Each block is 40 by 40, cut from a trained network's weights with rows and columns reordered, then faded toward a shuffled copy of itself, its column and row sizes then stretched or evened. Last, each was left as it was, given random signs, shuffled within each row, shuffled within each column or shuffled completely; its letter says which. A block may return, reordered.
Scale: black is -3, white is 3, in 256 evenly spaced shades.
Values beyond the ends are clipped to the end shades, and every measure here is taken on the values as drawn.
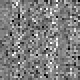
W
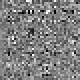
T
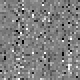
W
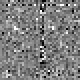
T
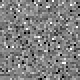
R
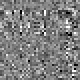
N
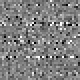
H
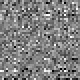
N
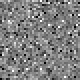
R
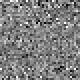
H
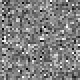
W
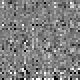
N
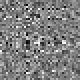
N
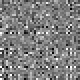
N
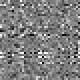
N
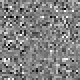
T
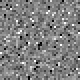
R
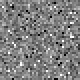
R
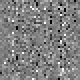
W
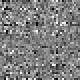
T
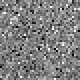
R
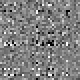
T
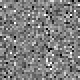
W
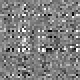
N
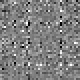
N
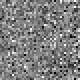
W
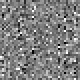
W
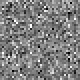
W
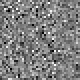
W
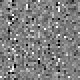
W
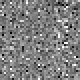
W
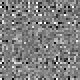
N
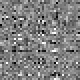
N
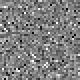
R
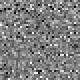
H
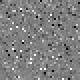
R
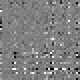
T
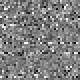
H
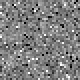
R
